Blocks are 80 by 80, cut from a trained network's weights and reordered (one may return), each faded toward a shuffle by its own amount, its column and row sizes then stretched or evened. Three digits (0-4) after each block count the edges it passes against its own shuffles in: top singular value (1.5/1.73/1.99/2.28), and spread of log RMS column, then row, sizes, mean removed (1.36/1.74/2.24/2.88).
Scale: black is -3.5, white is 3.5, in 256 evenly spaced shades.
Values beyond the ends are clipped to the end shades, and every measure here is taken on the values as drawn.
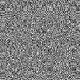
3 1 0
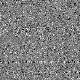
1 0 2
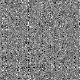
1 3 2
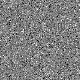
0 1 0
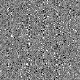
2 3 0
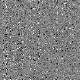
0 3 2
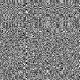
4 2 0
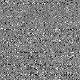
1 1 4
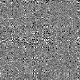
3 3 3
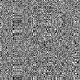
4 3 0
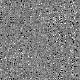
1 3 0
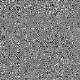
0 3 3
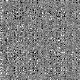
2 3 3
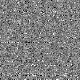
1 0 3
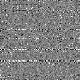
4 1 3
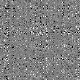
0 3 3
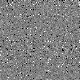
0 2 2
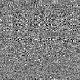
2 0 3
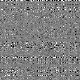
2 2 4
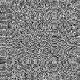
4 0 0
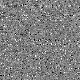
0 0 3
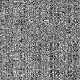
3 0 2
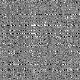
2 1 4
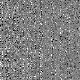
1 4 0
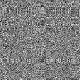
4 1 1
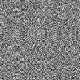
4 0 1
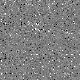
0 2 2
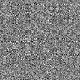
3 0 2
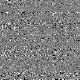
0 2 4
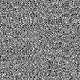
4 0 1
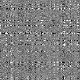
2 3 4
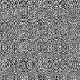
4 2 3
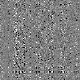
3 4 1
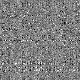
1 0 3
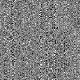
3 3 0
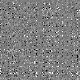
0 3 3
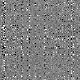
1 4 3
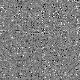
0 2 1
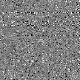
3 2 2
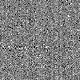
1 0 1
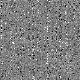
0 3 0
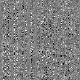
0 4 1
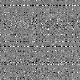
4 2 4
